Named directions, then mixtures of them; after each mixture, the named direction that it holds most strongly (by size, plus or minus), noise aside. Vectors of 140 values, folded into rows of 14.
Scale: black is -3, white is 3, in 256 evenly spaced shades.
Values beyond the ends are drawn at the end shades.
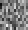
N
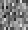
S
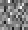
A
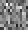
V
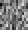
N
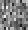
S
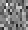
V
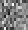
S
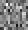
V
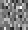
S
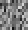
A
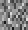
A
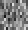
S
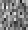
S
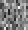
N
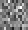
A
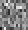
V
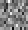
A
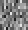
S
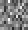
A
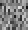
N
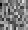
N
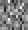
A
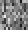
S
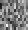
N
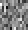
N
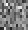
V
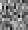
N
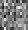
S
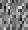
A
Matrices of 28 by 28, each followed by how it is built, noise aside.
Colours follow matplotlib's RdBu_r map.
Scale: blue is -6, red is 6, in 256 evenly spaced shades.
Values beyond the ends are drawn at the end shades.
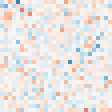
noise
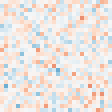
noise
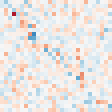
banded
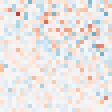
upper triangular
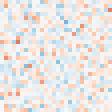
repeating rows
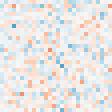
repeating rows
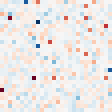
sparse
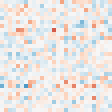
low rank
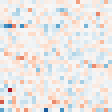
uneven rows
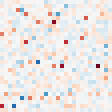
sparse
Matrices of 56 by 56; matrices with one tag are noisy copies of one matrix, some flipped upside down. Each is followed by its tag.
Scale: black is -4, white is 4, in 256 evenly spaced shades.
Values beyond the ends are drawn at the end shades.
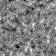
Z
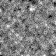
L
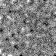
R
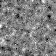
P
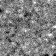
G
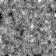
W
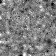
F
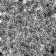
F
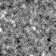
P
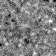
G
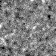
P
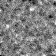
L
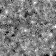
G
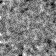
F
